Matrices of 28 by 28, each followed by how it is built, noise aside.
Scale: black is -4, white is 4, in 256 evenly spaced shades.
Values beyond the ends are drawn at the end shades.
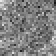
smooth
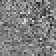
upper triangular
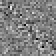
banded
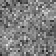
smooth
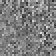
upper triangular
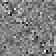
banded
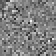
block diagonal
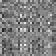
low rank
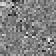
block diagonal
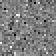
sparse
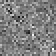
banded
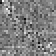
banded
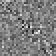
banded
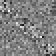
banded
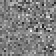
upper triangular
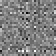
low rank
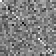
diagonal
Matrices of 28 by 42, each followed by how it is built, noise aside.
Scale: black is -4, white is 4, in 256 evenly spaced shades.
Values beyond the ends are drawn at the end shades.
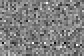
uneven rows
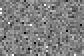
sparse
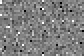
sparse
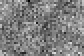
smooth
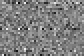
uneven rows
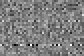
uneven rows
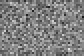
repeating columns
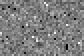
sparse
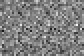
repeating columns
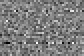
uneven rows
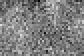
smooth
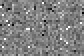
sparse
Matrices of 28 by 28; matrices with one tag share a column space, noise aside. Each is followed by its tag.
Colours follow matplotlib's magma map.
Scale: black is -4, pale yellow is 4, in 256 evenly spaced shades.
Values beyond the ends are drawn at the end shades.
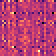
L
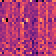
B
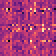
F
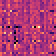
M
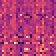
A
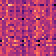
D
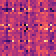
F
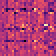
F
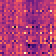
M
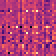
M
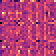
L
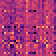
M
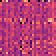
B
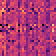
F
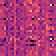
D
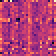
B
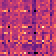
M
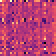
B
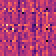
F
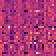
M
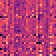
A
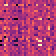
D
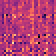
A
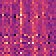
A
